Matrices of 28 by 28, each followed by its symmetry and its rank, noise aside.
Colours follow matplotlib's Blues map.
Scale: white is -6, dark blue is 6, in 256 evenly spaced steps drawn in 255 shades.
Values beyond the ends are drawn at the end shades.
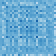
symmetric, rank two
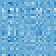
antisymmetric, rank two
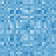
symmetric, rank three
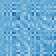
symmetric, rank three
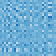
antisymmetric, rank two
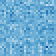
no symmetry, rank four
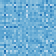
antisymmetric, rank four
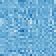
antisymmetric, rank four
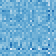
no symmetry, rank three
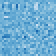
antisymmetric, rank four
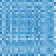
no symmetry, rank two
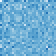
symmetric, rank four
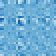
antisymmetric, rank two
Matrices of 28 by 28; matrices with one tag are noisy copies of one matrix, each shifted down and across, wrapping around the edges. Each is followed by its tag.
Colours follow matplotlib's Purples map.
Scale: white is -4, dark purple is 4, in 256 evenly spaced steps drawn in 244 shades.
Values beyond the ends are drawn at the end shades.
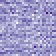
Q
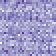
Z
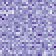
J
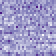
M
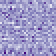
J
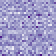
J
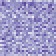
J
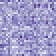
Z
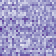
M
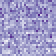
M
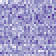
M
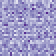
J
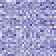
Q
